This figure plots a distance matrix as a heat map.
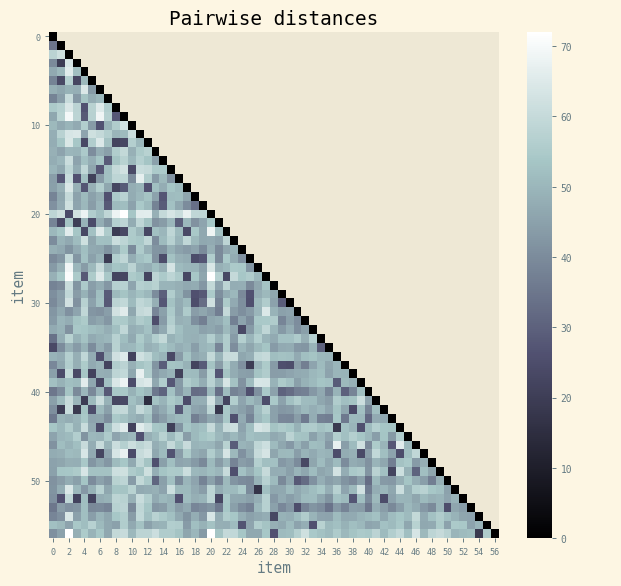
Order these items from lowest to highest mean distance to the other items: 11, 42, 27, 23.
42, 23, 27, 11
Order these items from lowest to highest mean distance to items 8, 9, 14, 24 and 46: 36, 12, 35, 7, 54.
12, 7, 35, 54, 36
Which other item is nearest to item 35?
0
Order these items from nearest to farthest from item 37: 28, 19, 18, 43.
18, 19, 43, 28
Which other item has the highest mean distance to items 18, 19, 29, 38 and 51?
2
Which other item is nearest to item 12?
41
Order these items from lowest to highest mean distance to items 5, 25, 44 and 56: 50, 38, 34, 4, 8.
38, 50, 34, 4, 8
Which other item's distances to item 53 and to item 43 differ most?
49
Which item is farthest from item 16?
11
